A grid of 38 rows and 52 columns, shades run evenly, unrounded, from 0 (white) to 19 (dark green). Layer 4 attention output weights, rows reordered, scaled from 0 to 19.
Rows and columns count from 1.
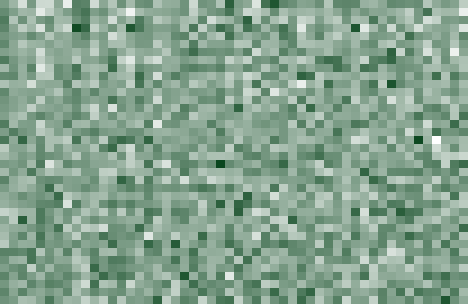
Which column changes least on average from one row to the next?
2
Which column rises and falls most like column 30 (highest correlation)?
12
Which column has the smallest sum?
41
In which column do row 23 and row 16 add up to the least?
18
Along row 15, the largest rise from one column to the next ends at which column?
52
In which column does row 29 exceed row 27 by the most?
16
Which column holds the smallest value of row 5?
13
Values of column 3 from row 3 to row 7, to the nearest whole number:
11 5 9 6 8
